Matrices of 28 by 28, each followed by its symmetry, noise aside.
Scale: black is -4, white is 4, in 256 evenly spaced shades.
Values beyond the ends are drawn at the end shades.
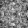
mirrored top to bottom.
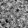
symmetric across the other diagonal.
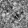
symmetric.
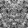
mirrored left to right.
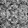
mirrored top to bottom.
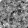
symmetric.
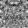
mirrored left to right.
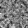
symmetric across the other diagonal.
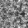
mirrored top to bottom.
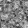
symmetric.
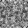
same after a half turn.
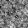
symmetric.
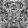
mirrored left to right.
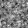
same after a half turn.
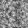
mirrored top to bottom.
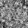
same after a half turn.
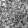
symmetric.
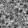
same after a half turn.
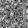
mirrored top to bottom.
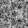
mirrored top to bottom.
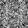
same after a half turn.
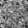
symmetric.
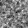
same after a half turn.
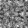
mirrored top to bottom.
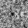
mirrored top to bottom.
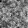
mirrored top to bottom.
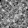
symmetric.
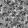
same after a half turn.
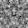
mirrored left to right.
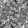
same after a half turn.
